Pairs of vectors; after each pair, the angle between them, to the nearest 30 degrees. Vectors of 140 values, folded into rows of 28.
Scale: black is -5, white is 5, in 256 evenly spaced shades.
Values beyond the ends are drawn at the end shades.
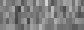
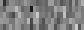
120 degrees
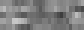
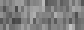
120 degrees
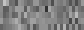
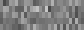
150 degrees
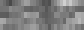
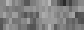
150 degrees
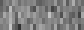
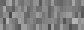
90 degrees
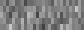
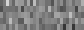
90 degrees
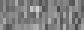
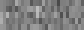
60 degrees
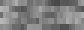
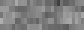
30 degrees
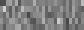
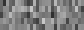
60 degrees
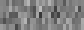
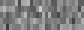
60 degrees
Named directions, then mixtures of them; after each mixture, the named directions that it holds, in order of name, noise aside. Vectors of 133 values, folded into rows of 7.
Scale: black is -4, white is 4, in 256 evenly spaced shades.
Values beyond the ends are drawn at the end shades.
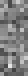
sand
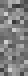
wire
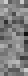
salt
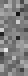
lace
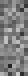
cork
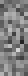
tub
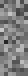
lace, sand, tub.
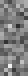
cork, sand, tub.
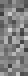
cork, tub.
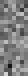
cork, sand, tub.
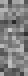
cork, salt, sand.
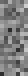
cork, salt, tub.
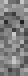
salt, tub, wire.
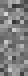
wire.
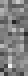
salt, sand, wire.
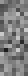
lace, tub.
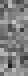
sand.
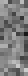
salt.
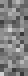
cork, sand, tub.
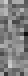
salt, sand, wire.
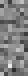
salt, sand, tub.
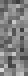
sand, tub, wire.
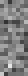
salt, sand, tub.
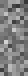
wire.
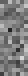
cork, salt, tub.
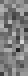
tub.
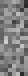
cork, wire.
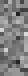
lace, salt.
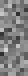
cork, lace, wire.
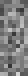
cork, salt, tub.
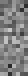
cork.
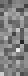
cork, tub.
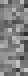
cork, salt, tub.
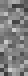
wire.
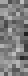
salt, tub.
